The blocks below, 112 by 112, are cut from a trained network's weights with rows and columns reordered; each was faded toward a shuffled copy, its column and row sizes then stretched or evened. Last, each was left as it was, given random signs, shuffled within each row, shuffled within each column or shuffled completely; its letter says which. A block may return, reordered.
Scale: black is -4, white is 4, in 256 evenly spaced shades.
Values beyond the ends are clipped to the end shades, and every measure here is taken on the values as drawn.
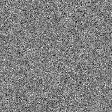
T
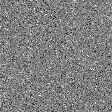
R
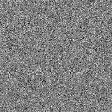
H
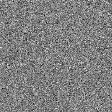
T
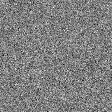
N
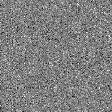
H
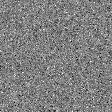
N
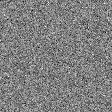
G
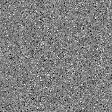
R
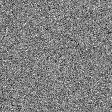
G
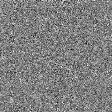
T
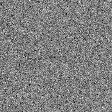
R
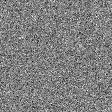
G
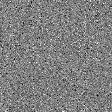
R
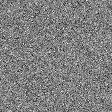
G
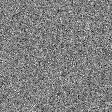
G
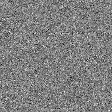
N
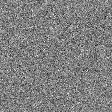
N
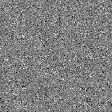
H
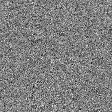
R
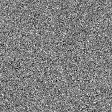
N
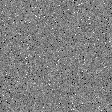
G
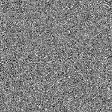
H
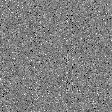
R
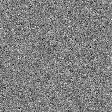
R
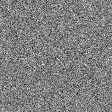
N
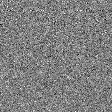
N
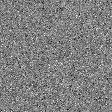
G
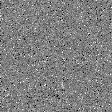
R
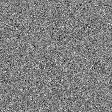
N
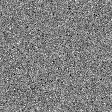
G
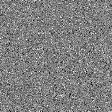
T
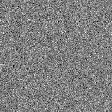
H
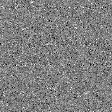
T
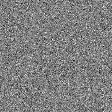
R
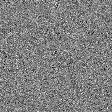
N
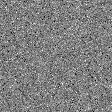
G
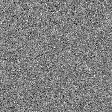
G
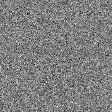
T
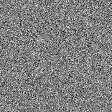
R
